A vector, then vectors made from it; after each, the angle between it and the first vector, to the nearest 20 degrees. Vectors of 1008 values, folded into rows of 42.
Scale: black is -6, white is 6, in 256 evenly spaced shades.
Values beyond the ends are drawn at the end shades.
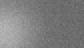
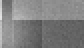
60 degrees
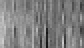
60 degrees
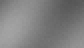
40 degrees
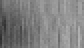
160 degrees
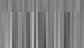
80 degrees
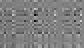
100 degrees
